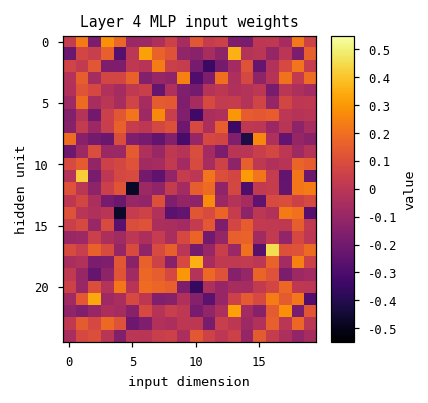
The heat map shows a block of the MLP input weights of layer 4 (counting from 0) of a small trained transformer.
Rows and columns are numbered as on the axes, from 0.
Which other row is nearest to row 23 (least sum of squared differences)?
0
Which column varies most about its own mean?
10
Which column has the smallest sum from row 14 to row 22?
4
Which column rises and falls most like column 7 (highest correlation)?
8
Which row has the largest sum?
17
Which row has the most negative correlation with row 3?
24
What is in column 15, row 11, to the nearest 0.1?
0.2
